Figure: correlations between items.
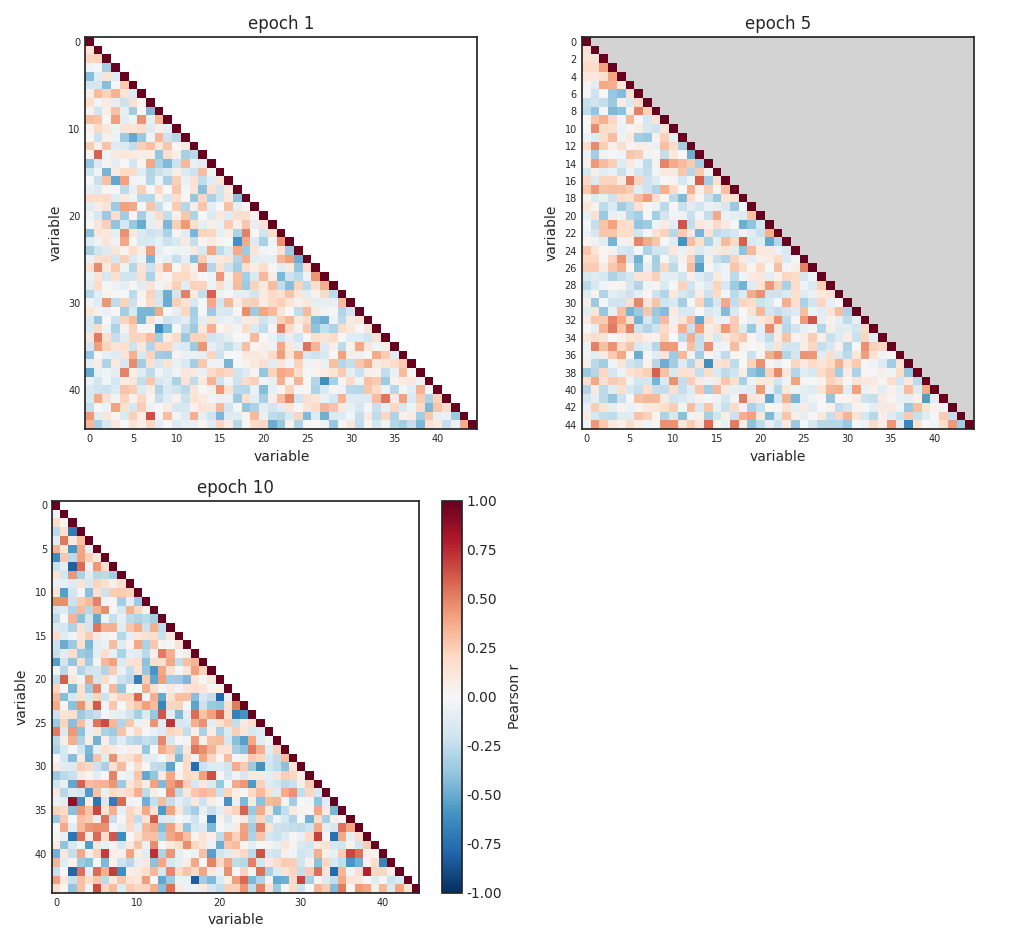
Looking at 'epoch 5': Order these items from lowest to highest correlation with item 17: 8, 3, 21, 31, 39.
8, 31, 21, 39, 3
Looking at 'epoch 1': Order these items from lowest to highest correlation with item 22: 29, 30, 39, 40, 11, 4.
11, 40, 29, 30, 39, 4
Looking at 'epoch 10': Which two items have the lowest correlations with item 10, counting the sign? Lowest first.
20, 1
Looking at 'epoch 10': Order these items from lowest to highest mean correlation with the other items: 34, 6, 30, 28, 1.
34, 30, 1, 28, 6
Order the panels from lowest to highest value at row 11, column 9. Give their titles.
epoch 1, epoch 10, epoch 5
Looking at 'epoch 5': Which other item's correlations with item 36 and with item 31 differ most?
22
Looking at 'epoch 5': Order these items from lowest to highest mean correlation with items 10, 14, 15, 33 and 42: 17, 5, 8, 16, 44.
8, 16, 5, 17, 44
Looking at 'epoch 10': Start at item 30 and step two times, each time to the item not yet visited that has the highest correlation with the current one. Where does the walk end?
23
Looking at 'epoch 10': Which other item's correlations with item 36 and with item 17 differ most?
19
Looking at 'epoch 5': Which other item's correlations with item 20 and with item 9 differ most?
37
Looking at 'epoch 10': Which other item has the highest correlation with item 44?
5
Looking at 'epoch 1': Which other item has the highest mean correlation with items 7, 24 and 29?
14
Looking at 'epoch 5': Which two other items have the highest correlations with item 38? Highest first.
8, 22
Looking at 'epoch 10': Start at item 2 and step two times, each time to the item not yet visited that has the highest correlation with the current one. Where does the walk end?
8
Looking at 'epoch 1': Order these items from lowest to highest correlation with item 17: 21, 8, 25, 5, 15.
25, 15, 5, 21, 8
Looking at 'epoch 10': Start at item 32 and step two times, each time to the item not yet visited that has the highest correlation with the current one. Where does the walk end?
42
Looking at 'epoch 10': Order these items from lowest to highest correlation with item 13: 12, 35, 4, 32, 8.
35, 32, 12, 4, 8
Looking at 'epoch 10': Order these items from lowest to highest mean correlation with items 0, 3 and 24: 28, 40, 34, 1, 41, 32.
34, 40, 32, 28, 1, 41
